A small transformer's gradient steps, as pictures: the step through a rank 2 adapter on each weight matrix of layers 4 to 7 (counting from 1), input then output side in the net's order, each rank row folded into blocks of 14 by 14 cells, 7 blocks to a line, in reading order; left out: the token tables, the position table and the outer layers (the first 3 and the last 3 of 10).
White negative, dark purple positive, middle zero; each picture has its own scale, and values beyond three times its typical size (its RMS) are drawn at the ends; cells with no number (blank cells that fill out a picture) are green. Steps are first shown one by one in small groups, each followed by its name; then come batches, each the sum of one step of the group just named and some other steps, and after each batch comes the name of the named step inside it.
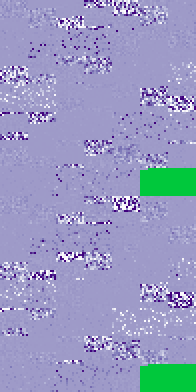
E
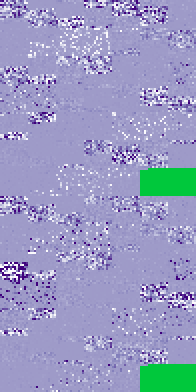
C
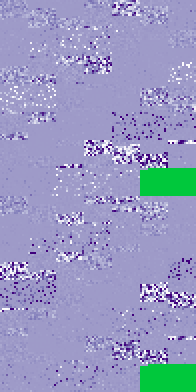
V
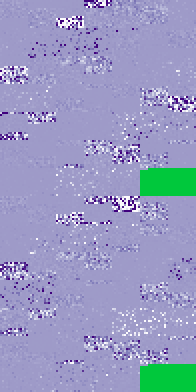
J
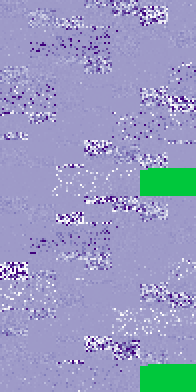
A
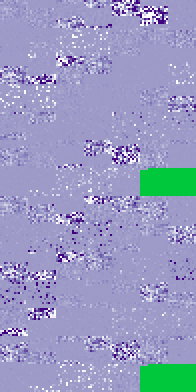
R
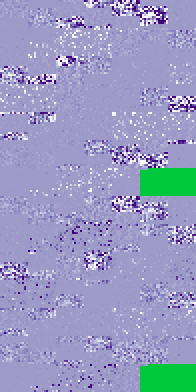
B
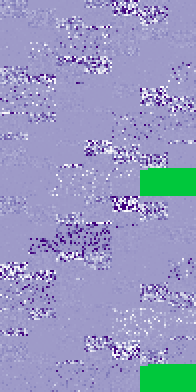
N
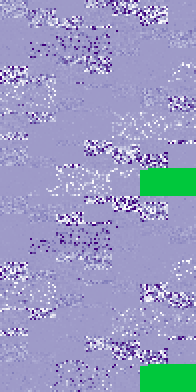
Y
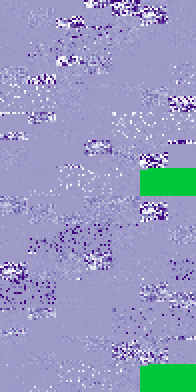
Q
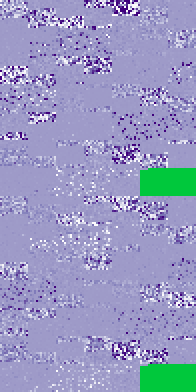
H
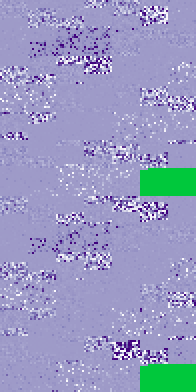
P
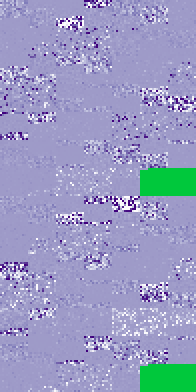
J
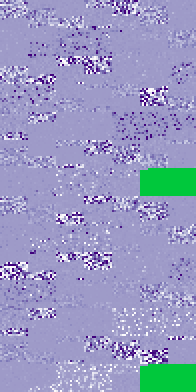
H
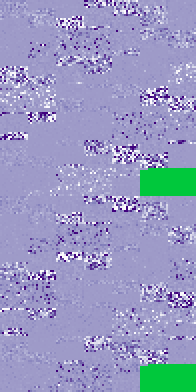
E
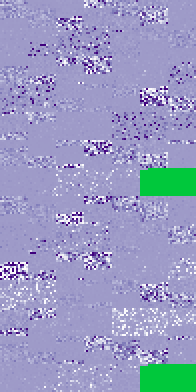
A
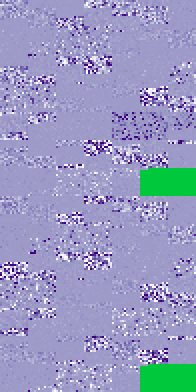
V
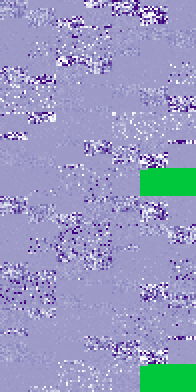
Q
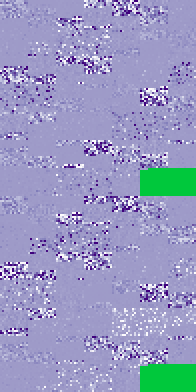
N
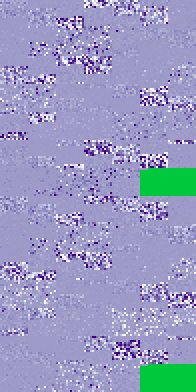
P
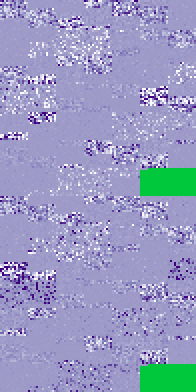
C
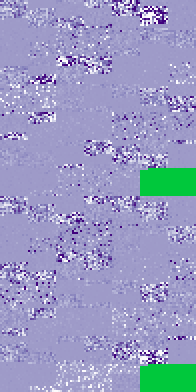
R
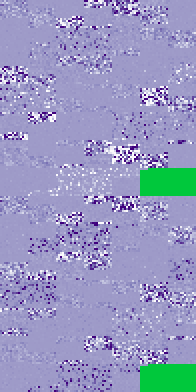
N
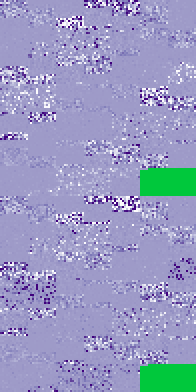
J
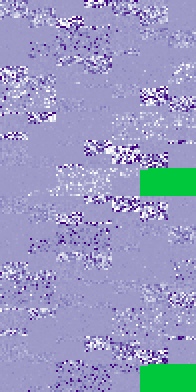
Y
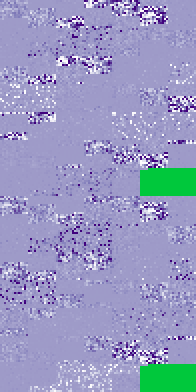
Q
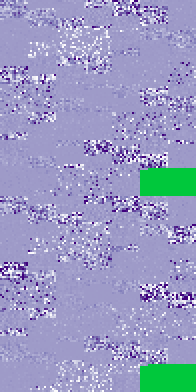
C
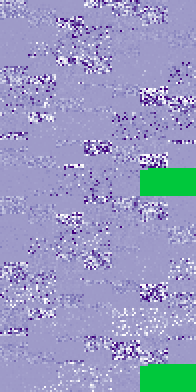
Q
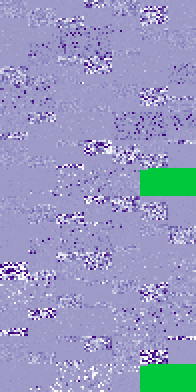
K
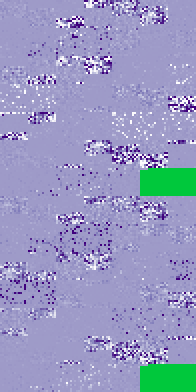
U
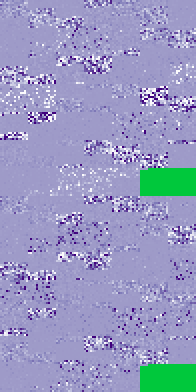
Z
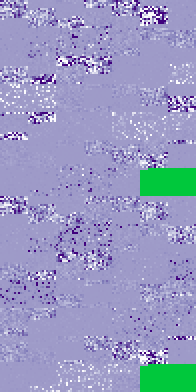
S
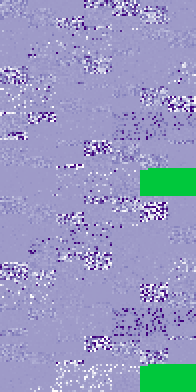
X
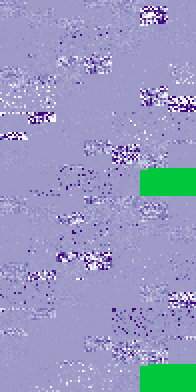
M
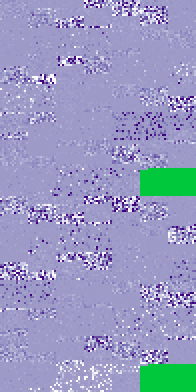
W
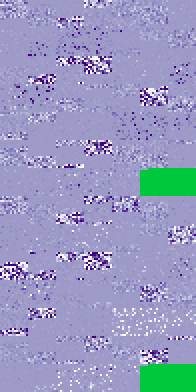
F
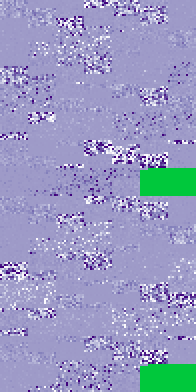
K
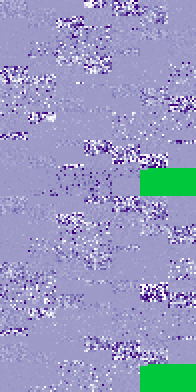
U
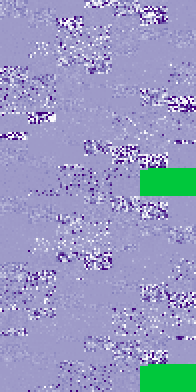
M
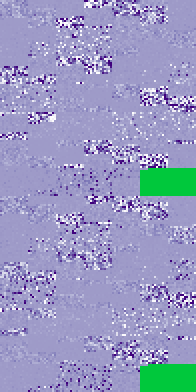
U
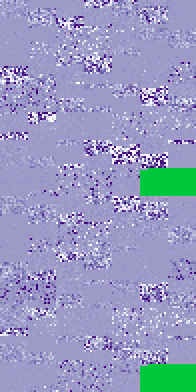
Z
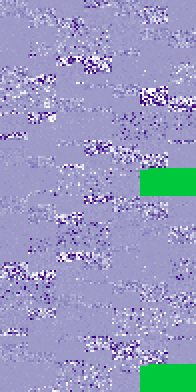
Z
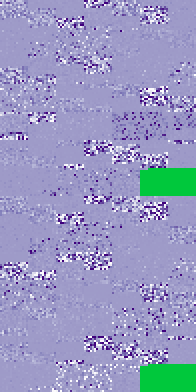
X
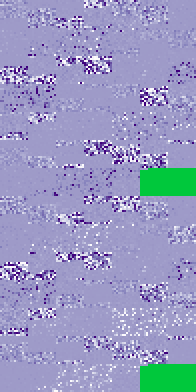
F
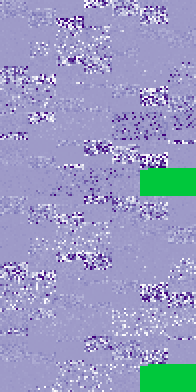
W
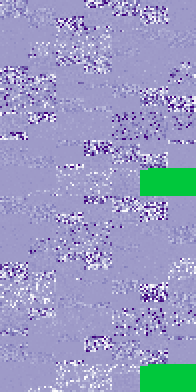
X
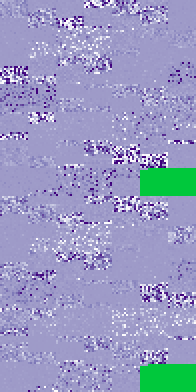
W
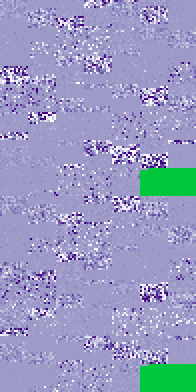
Z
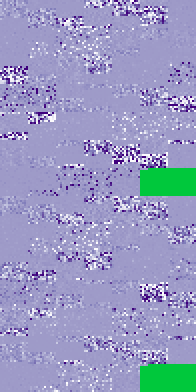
M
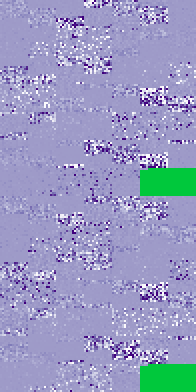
U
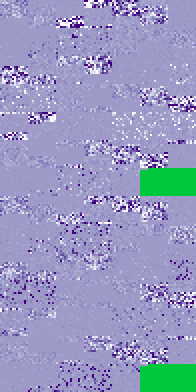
U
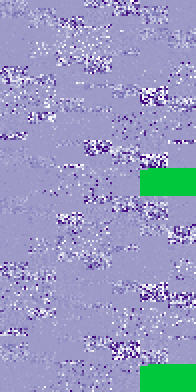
Z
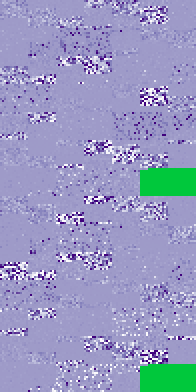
K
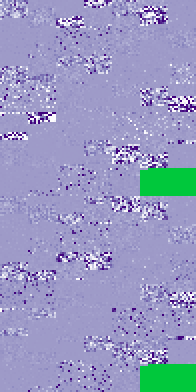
M
